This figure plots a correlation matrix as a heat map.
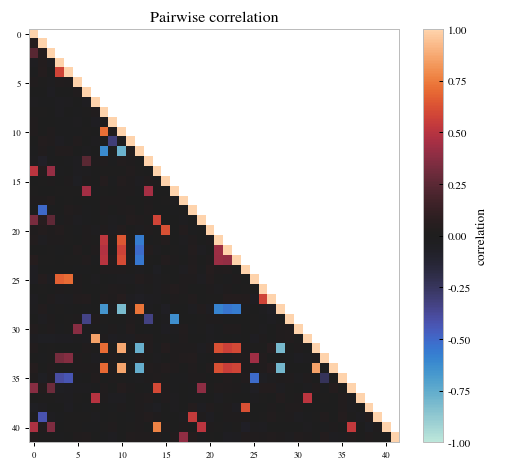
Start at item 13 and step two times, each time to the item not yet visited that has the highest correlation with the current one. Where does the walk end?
6
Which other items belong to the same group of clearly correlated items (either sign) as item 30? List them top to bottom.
5
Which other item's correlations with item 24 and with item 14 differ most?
40
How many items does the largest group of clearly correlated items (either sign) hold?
9
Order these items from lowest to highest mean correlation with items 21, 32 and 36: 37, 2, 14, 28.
28, 37, 2, 14
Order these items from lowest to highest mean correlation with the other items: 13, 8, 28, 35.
28, 35, 13, 8
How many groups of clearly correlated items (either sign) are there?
12
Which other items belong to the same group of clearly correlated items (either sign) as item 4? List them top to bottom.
3, 25, 33, 35
